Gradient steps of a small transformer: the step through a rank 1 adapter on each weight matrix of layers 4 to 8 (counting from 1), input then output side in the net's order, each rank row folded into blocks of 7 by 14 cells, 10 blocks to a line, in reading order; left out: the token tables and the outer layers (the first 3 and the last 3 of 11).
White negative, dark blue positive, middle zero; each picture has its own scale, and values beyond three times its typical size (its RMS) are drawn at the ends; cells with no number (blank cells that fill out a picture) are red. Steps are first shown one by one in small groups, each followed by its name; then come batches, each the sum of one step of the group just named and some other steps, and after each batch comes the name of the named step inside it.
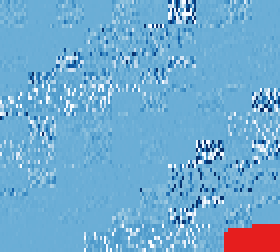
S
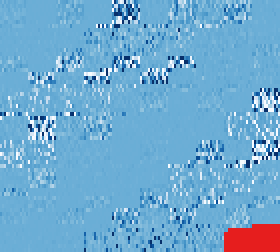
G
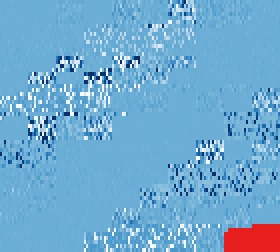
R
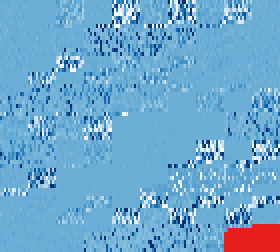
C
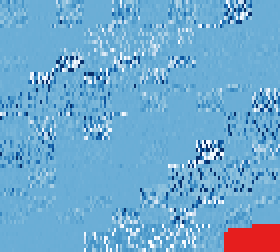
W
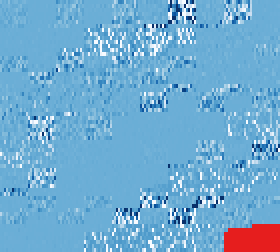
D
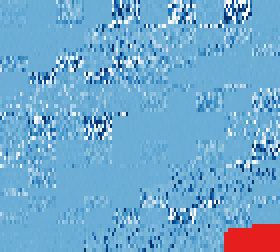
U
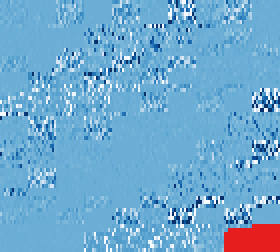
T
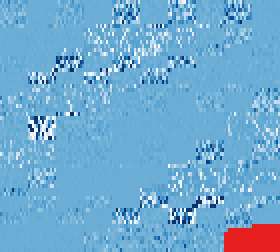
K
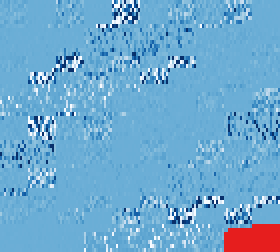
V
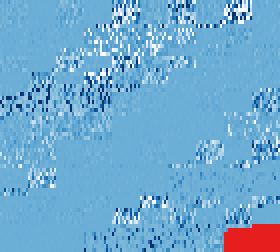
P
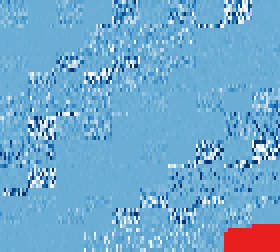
W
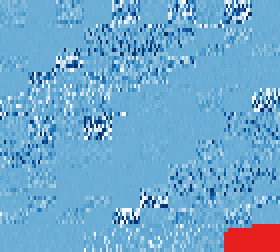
U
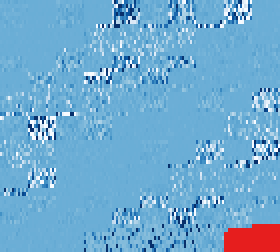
G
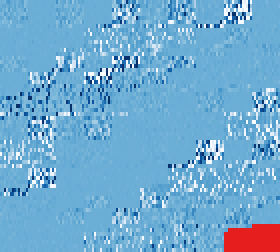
P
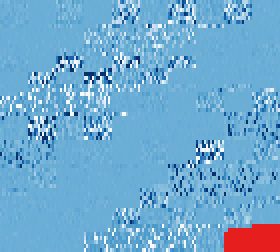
R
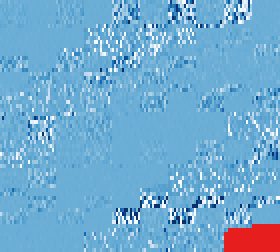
D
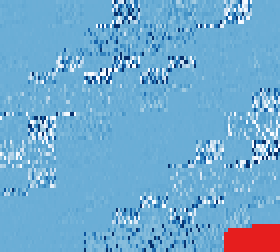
G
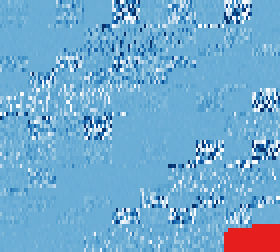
U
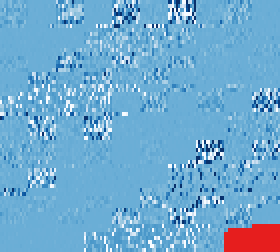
S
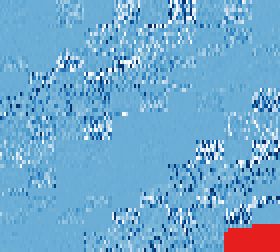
C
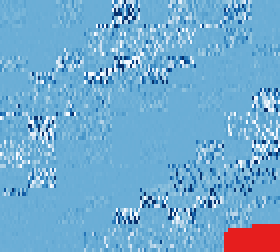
G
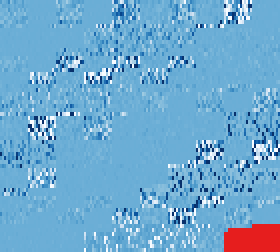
W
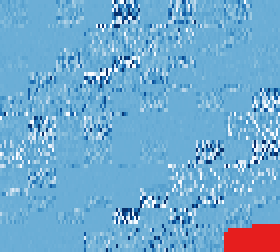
G
